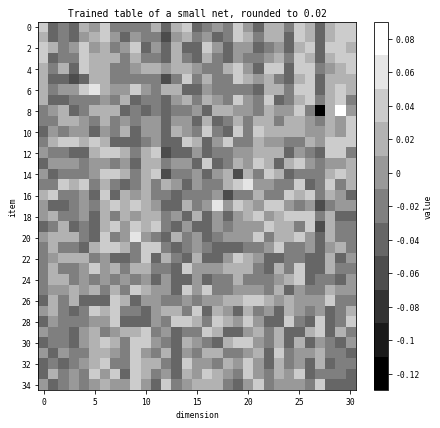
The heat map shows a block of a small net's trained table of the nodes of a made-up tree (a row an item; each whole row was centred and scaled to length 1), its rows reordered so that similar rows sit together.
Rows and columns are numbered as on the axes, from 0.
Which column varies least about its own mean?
6
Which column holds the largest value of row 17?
17
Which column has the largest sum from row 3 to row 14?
29
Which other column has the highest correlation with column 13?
30
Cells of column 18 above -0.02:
15
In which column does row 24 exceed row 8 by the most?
27
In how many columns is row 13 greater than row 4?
6
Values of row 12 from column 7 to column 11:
0.04 0.02 -0.02 0.02 0.04
